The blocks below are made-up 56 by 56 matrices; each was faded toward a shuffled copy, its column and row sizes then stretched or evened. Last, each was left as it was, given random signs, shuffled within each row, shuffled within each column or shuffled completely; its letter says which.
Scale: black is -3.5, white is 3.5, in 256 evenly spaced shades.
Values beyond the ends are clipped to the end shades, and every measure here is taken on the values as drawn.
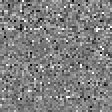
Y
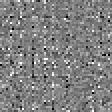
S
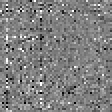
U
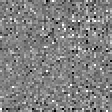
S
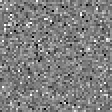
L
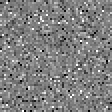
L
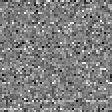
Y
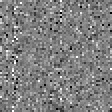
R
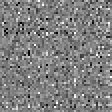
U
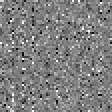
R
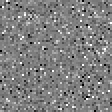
L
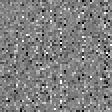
R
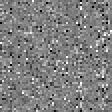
R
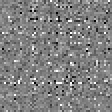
S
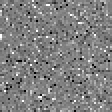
L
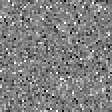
L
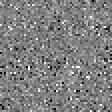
Y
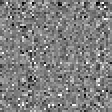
U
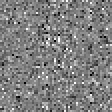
R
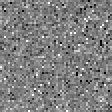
L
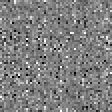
S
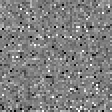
Y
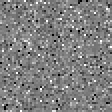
L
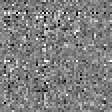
S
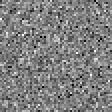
L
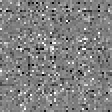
S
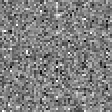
R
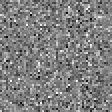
R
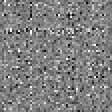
S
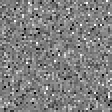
L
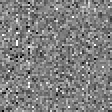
R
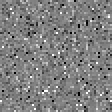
L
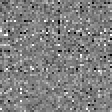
S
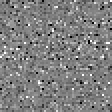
Y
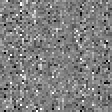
R
